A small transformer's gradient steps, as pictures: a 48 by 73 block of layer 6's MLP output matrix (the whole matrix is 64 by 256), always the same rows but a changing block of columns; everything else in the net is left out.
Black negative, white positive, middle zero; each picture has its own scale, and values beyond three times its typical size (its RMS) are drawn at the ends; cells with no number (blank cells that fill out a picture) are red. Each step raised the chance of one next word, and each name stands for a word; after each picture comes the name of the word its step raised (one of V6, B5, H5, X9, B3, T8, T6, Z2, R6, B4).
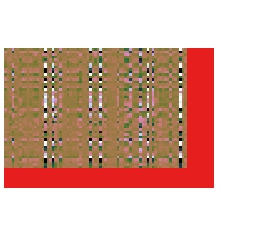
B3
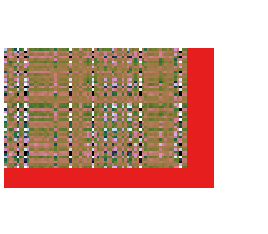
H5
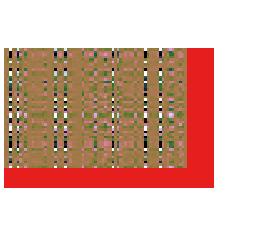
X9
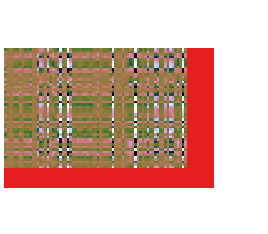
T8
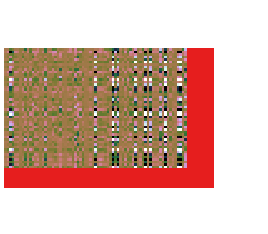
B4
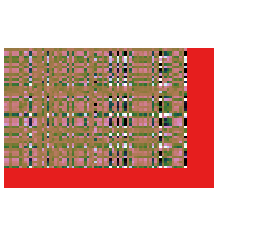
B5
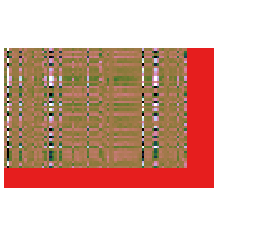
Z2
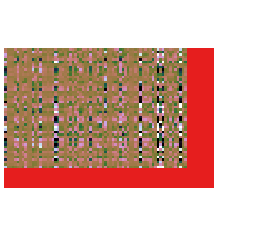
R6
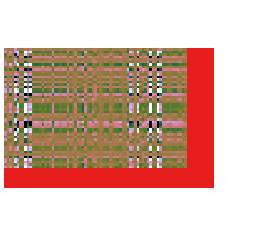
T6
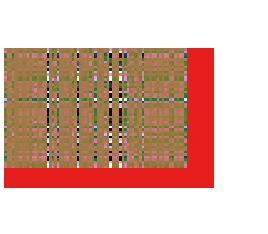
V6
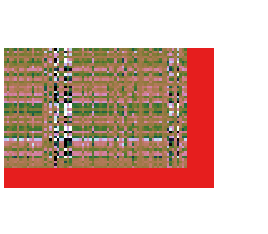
R6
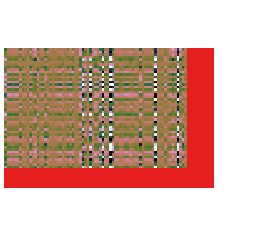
B5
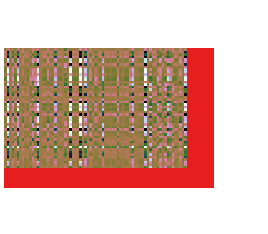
Z2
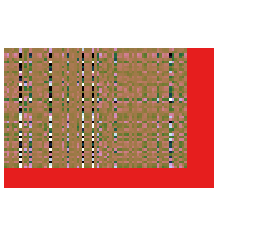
X9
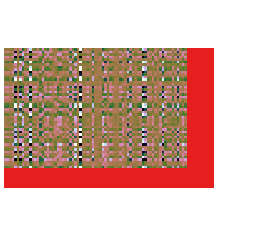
H5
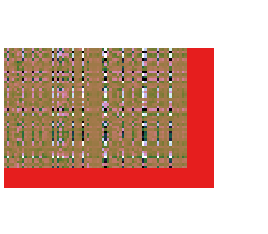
B3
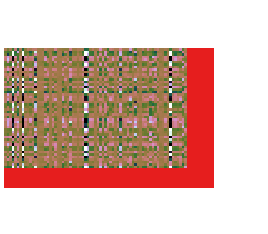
T6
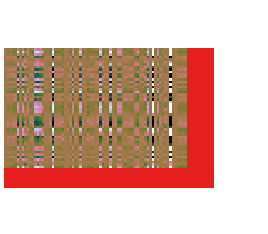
T6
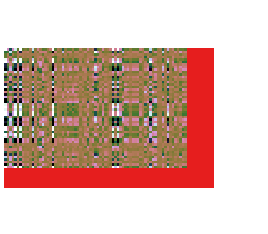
R6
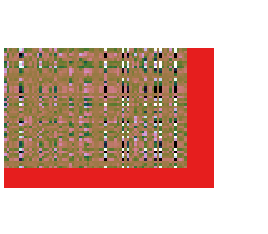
T8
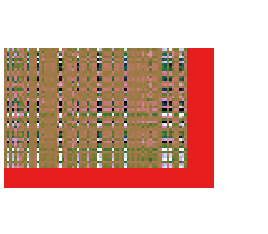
X9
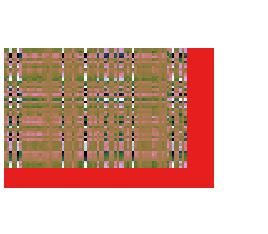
V6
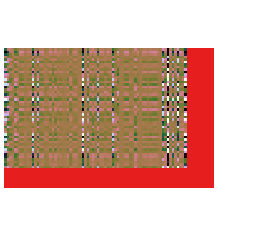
B4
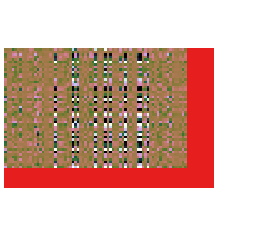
X9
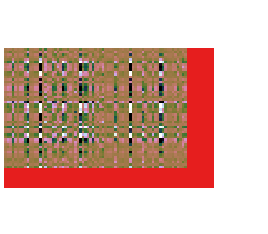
R6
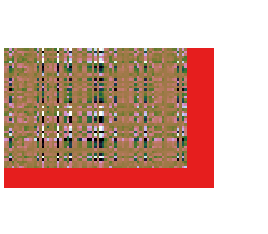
R6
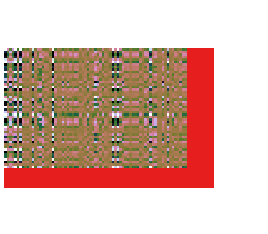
X9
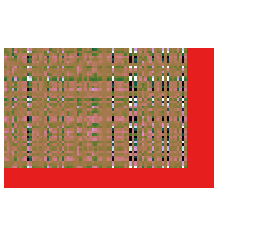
V6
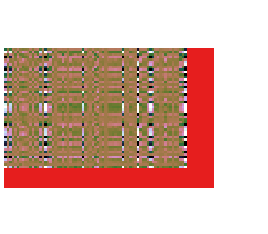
T6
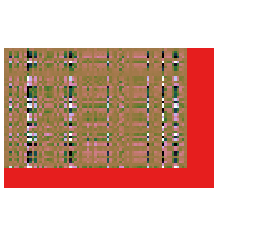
H5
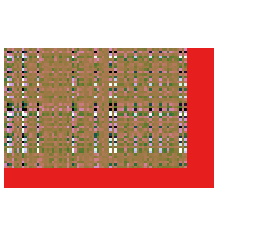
B4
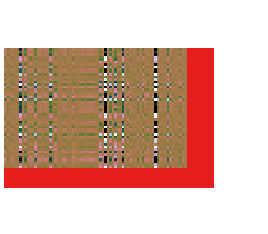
B5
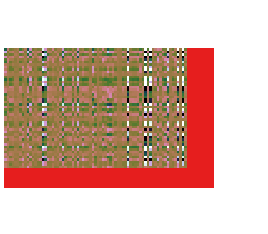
Z2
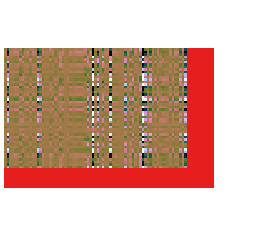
B4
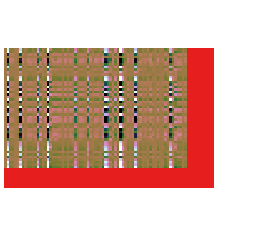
V6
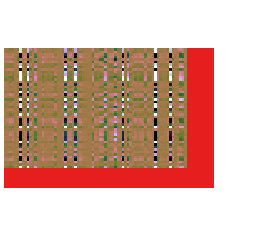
V6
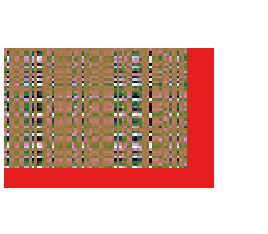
B5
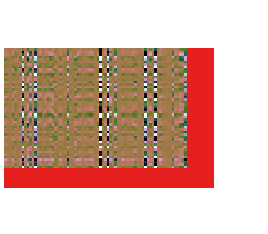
B5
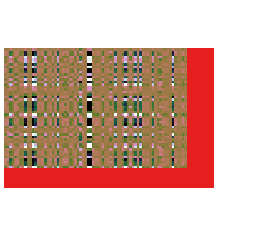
B5
